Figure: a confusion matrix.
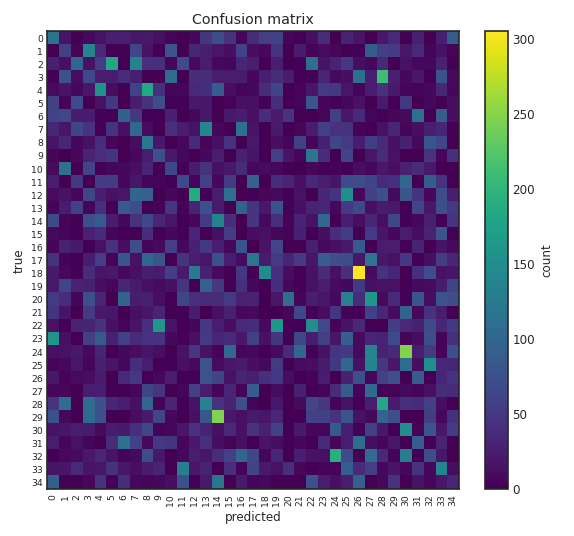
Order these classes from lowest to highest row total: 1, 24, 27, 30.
27, 1, 30, 24
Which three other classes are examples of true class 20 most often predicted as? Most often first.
27, 25, 6
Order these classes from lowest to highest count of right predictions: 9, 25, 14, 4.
9, 25, 14, 4
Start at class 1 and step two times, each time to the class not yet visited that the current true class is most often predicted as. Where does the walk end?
28
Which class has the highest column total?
25
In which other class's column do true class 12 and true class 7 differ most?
13
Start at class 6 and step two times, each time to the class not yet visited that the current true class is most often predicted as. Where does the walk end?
26
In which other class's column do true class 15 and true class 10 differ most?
1
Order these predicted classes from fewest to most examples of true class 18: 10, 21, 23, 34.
21, 34, 23, 10
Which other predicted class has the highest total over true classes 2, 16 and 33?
5
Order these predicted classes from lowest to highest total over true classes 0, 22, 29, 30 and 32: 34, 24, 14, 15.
15, 34, 24, 14
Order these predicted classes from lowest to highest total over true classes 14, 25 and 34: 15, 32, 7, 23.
15, 7, 23, 32
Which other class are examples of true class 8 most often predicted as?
32
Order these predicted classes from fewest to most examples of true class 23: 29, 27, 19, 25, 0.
27, 19, 29, 25, 0
